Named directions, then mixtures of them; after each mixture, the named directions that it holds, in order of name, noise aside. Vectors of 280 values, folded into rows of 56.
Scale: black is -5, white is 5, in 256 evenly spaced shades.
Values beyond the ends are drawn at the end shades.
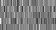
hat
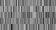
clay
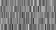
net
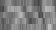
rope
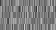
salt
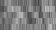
rope.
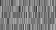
salt.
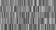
net.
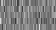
hat.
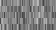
hat, net, rope.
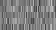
net, rope, salt.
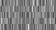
net.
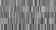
net.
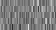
net.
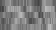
rope.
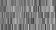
net, rope, salt.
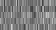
clay.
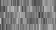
hat, rope.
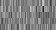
clay, hat, net.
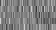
clay, hat, salt.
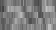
rope.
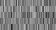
clay.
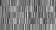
rope, salt.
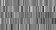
clay, hat.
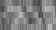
rope.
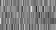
clay, hat, salt.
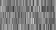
net, rope.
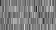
clay, rope, salt.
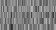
clay, net.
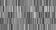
clay, rope.
